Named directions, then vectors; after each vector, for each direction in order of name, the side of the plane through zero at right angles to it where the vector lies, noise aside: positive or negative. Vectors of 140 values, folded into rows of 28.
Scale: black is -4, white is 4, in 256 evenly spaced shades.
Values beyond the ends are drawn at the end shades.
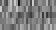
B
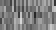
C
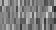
negative, negative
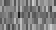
positive, positive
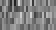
negative, positive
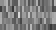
negative, negative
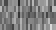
positive, positive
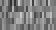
negative, positive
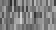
negative, positive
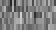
negative, positive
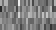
negative, negative
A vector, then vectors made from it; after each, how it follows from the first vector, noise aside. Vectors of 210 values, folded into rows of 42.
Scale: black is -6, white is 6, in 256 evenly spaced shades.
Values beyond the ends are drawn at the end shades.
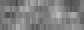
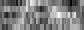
scaled up.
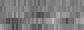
wrapped around, partly zeroed.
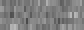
reversed, negated, partly zeroed.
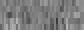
reversed, negated, partly zeroed.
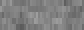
wrapped around, negated, shrunk.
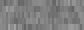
wrapped around, negated, shrunk.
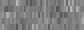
negated, partly zeroed.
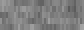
wrapped around, negated, shrunk.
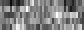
scaled up.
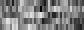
wrapped around, negated, scaled up.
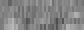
reversed, negated, partly zeroed.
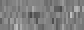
wrapped around, partly zeroed.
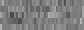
wrapped around, partly zeroed.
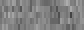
negated, partly zeroed.
